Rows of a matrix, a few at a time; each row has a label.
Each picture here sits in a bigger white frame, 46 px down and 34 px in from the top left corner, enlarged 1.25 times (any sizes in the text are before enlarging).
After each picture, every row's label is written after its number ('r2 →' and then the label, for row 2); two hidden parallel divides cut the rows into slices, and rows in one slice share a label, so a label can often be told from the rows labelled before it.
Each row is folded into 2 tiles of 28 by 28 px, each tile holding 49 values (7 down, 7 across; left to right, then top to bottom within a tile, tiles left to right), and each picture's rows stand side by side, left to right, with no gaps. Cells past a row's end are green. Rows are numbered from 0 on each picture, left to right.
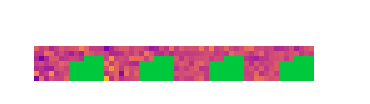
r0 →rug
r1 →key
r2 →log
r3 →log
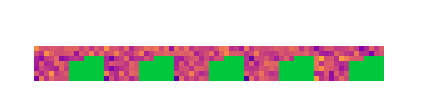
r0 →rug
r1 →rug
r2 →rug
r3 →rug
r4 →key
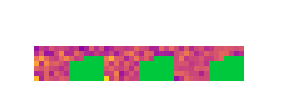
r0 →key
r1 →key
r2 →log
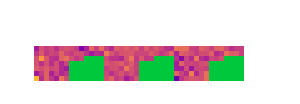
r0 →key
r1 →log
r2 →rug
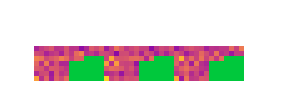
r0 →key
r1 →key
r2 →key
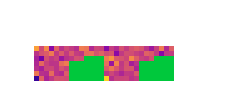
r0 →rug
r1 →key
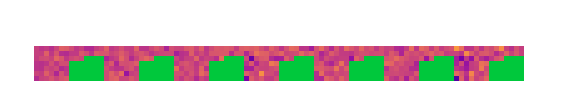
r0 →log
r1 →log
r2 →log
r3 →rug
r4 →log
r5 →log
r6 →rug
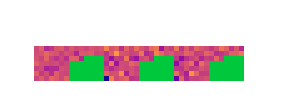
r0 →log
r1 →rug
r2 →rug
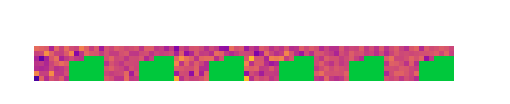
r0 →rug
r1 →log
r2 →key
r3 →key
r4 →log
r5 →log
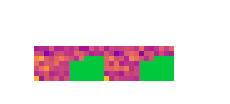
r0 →key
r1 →key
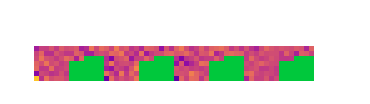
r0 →key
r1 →rug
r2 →rug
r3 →log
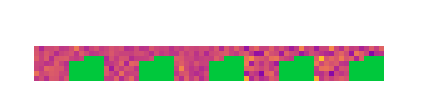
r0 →log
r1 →log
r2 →log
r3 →key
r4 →key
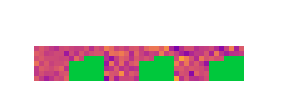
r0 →log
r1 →rug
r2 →key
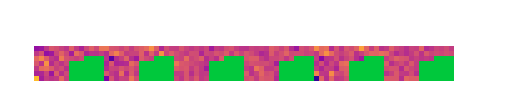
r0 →key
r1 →rug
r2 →log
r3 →log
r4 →rug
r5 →log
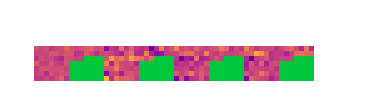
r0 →log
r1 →key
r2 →rug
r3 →rug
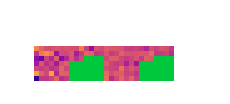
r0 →rug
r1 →log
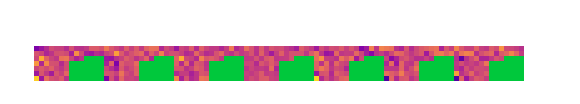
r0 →key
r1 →rug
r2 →key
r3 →log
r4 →key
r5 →rug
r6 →rug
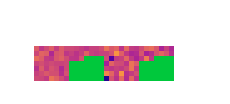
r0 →log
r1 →rug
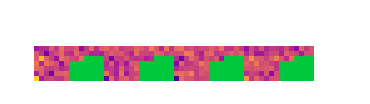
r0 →key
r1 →rug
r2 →rug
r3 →key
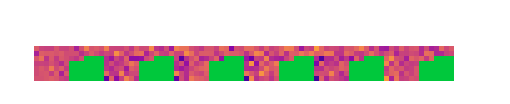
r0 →log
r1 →rug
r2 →rug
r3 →rug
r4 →rug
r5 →key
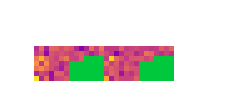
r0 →key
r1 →key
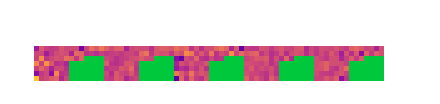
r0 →key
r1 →log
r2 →rug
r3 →log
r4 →log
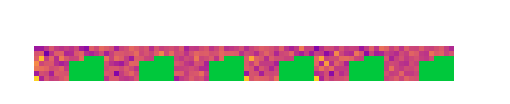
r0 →key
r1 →log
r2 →log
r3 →key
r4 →key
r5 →log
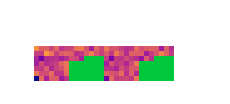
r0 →rug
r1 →rug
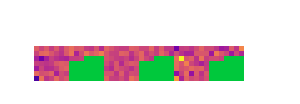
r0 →rug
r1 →log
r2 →key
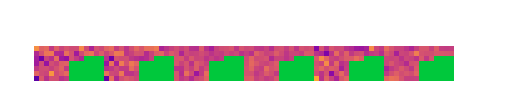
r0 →rug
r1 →rug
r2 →log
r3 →log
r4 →key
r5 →log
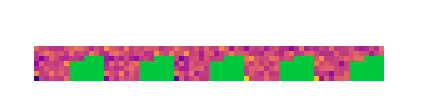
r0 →rug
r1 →rug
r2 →rug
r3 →key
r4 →key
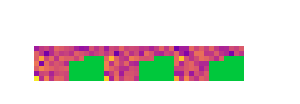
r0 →key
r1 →key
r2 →key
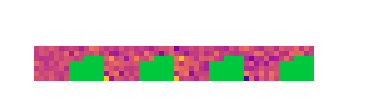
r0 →log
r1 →key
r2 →key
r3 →rug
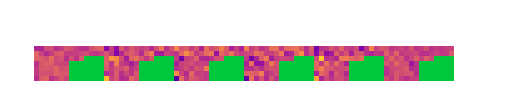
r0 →log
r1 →key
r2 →rug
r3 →rug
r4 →key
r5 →log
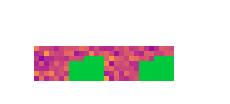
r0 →rug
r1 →key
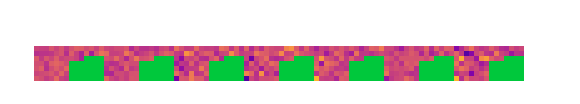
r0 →log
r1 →log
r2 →rug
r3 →rug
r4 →key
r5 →log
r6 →key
